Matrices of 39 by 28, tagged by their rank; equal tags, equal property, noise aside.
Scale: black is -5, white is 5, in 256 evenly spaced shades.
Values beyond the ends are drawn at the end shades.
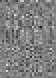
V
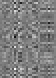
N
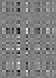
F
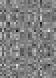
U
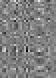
U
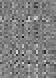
U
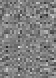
V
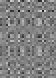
N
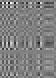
F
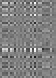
F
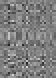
U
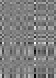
F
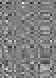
U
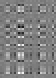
F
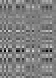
F
